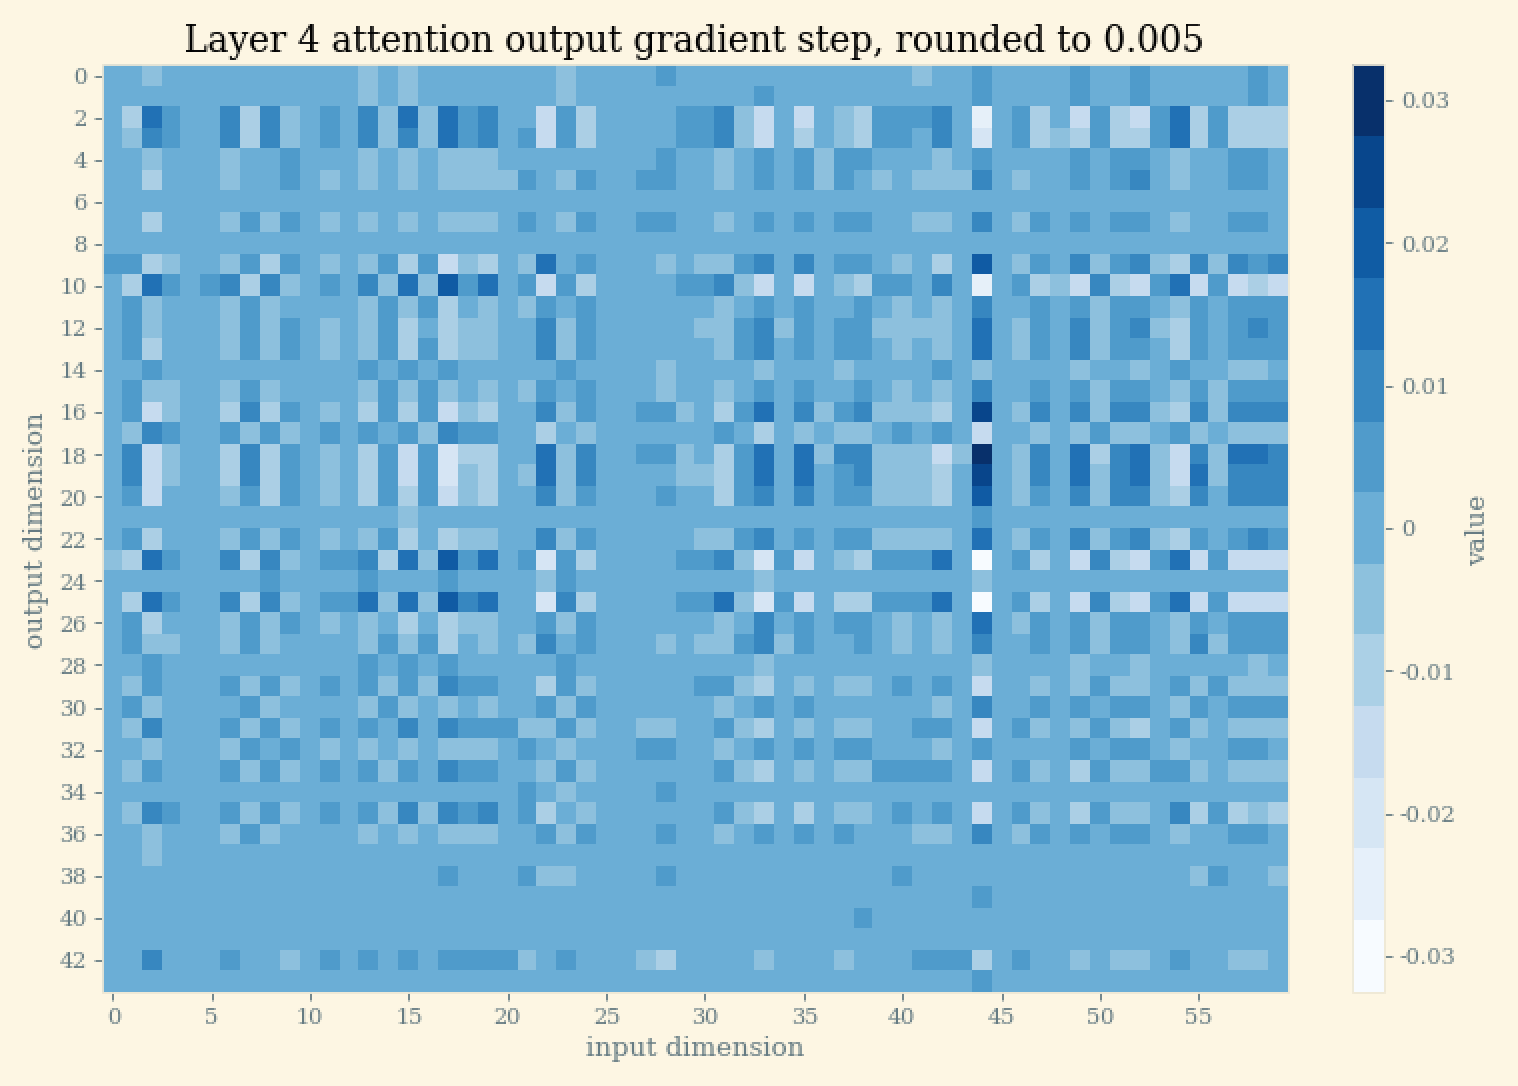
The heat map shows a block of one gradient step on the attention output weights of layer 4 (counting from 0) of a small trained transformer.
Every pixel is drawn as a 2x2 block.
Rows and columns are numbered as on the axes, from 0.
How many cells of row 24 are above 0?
4
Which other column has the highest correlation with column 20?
43
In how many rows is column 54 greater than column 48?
12
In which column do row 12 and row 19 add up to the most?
44
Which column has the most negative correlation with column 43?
27
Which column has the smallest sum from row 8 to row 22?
17
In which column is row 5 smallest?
2
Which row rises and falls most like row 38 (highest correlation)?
34
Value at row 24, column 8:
0.005
